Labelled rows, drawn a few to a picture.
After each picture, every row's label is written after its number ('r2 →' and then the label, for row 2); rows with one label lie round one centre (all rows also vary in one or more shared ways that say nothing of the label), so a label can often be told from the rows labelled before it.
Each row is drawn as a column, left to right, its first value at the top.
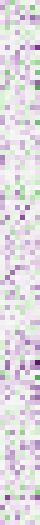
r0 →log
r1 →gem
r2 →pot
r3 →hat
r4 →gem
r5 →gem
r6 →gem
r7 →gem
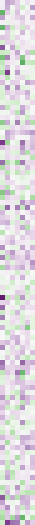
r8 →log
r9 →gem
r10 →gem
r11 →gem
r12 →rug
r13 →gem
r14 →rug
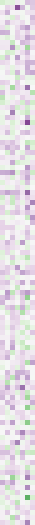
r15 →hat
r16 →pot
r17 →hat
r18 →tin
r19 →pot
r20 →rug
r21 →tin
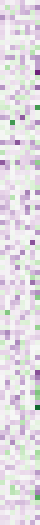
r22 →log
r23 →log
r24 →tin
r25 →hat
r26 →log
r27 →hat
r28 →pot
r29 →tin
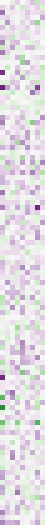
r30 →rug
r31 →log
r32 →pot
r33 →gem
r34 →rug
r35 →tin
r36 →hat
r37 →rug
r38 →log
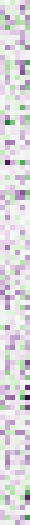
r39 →pot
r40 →log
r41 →hat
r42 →pot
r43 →tin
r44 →gem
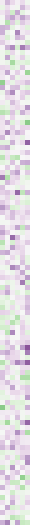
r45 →rug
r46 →gem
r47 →rug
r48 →rug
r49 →tin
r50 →hat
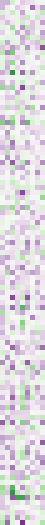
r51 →tin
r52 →gem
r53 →pot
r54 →hat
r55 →rug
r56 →pot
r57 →tin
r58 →pot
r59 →tin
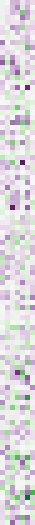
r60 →pot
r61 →rug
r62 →gem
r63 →tin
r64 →log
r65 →log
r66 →pot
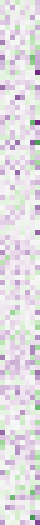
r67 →pot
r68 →log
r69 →tin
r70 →pot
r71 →gem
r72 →pot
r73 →rug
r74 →gem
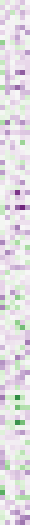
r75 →pot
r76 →gem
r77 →rug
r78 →rug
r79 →gem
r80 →hat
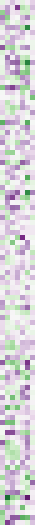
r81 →tin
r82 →pot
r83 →log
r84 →tin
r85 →rug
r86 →gem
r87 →hat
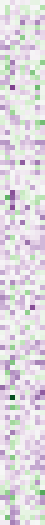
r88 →pot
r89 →rug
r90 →log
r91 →pot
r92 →log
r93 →gem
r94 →pot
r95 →hat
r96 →rug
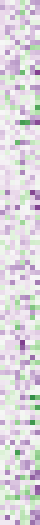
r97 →tin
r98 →hat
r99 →tin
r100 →gem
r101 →hat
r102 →tin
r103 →rug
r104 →log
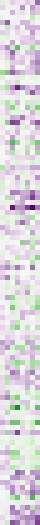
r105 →hat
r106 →hat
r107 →gem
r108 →rug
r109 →log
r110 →gem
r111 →hat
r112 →gem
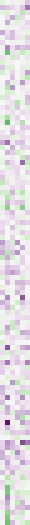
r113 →pot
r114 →tin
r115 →rug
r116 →pot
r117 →tin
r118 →tin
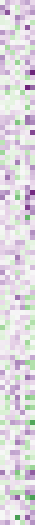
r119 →pot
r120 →rug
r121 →pot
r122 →gem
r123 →tin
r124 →log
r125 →rug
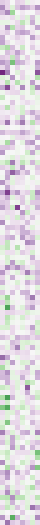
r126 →tin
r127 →rug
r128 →rug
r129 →hat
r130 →rug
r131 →pot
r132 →tin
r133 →tin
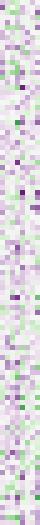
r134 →tin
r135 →gem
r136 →pot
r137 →log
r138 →rug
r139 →pot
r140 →gem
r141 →hat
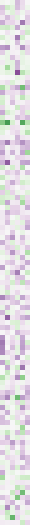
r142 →hat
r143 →log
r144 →rug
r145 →tin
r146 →hat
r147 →log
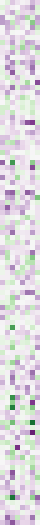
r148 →log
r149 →hat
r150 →rug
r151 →gem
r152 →log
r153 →pot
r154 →pot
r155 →gem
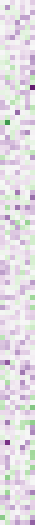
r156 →rug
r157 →tin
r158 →log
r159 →hat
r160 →gem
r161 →gem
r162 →log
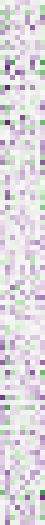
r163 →hat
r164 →pot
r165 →rug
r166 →tin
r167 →rug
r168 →gem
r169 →pot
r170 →pot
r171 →rug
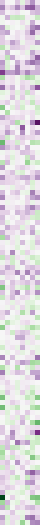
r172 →tin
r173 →rug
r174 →pot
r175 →tin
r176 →tin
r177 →tin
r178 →hat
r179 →pot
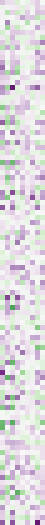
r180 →gem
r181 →hat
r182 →rug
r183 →pot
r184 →rug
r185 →rug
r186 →log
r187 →gem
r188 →pot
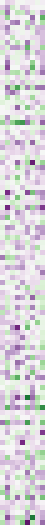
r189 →tin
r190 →hat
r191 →hat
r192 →hat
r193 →tin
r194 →rug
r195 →log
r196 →rug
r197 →rug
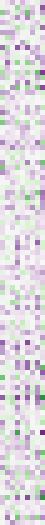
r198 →hat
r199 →hat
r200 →rug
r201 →gem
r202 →gem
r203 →gem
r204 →hat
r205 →pot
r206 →tin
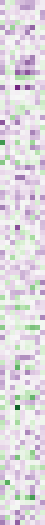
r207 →gem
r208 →rug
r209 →pot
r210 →rug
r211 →tin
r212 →tin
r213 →tin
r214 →gem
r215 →log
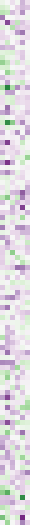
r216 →rug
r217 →hat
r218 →hat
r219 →rug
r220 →hat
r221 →rug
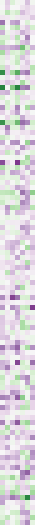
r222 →hat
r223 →gem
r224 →pot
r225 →hat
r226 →rug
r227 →rug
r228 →pot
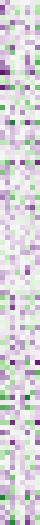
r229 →tin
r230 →rug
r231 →tin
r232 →gem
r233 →hat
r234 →pot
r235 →gem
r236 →rug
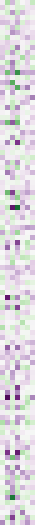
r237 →gem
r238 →pot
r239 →hat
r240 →pot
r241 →rug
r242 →rug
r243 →rug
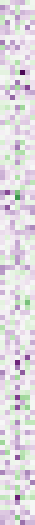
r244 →pot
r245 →hat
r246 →rug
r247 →gem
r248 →gem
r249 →rug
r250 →hat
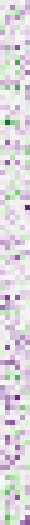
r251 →pot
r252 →tin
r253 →tin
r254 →gem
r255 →pot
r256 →gem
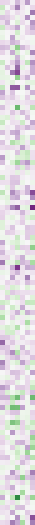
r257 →gem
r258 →gem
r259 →rug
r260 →tin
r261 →tin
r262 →rug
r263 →hat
